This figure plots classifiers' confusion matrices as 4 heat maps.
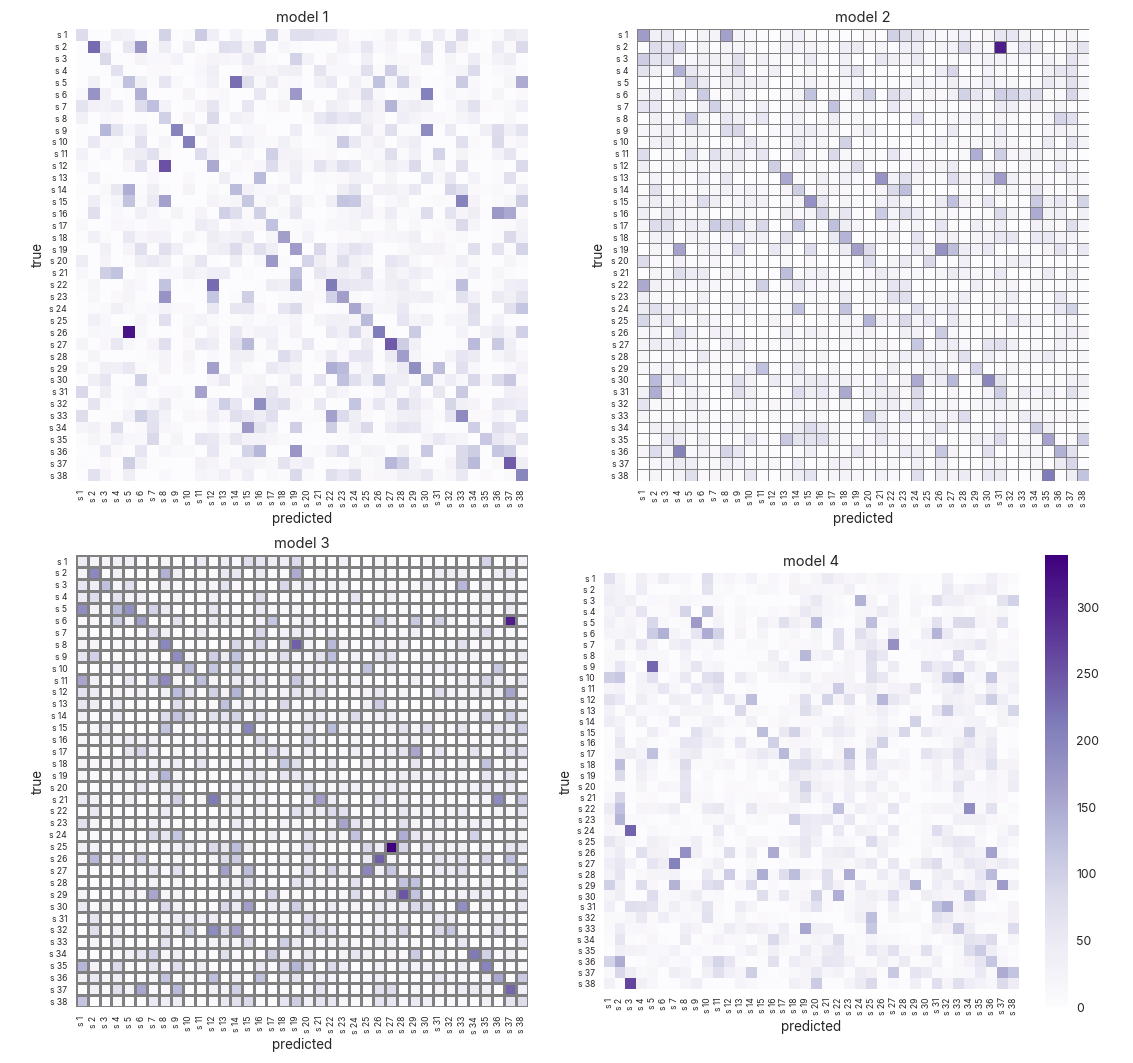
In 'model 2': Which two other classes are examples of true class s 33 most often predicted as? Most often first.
s 20, s 28
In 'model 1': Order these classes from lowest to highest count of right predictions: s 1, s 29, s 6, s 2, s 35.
s 1, s 35, s 6, s 29, s 2
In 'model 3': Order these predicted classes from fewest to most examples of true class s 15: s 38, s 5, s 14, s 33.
s 5, s 14, s 33, s 38
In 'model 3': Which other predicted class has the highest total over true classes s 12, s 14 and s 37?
s 9
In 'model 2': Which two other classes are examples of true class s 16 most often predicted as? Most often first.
s 34, s 21
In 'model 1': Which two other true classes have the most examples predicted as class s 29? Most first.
s 26, s 12
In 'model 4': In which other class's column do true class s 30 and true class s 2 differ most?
s 22
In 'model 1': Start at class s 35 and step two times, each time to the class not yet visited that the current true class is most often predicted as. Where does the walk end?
s 27
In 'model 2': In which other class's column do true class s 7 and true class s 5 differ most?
s 17
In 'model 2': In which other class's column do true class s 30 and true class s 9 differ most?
s 24
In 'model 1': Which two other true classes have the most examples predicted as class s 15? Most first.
s 34, s 27
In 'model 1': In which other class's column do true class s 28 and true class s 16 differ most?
s 36
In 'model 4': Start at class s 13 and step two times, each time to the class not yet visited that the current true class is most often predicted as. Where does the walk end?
s 25
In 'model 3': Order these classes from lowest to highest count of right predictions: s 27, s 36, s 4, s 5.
s 4, s 27, s 36, s 5
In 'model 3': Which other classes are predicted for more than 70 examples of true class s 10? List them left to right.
s 12, s 14, s 25, s 36
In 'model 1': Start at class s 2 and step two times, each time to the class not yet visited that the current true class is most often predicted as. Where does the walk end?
s 30
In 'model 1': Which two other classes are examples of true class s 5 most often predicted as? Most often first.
s 14, s 38
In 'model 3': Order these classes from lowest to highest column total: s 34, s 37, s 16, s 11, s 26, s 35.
s 11, s 34, s 16, s 26, s 35, s 37
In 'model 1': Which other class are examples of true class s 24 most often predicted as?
s 38
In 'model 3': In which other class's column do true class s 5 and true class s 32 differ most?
s 1
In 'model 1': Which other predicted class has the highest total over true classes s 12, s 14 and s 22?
s 8
